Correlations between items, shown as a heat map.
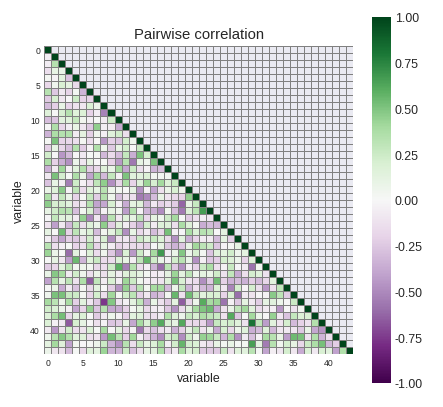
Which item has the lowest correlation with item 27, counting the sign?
35
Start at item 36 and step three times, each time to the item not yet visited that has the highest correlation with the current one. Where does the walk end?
37
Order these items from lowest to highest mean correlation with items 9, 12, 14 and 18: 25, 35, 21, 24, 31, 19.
21, 25, 19, 31, 24, 35
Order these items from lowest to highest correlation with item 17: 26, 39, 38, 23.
23, 39, 38, 26
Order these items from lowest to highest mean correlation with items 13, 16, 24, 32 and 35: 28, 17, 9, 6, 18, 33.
6, 28, 17, 9, 33, 18
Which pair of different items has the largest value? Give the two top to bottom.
29, 39
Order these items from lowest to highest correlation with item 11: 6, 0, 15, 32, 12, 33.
6, 12, 0, 32, 15, 33
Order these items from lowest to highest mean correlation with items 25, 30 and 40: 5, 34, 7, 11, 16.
5, 34, 11, 16, 7
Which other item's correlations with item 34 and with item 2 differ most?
26
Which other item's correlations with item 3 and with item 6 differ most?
33
